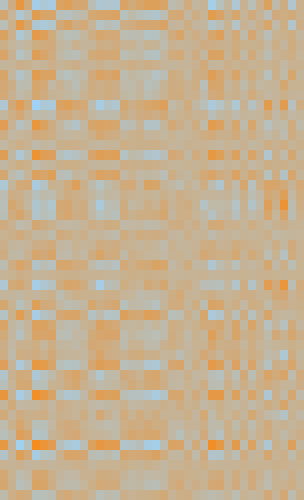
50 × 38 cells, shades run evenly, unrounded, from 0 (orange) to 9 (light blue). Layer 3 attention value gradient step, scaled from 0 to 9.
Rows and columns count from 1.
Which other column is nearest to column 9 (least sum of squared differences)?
34
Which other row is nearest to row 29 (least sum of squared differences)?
21
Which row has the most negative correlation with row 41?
36
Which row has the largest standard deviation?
45
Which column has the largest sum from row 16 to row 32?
5
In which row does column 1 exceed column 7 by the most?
19
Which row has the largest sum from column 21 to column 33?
11
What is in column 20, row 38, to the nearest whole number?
3
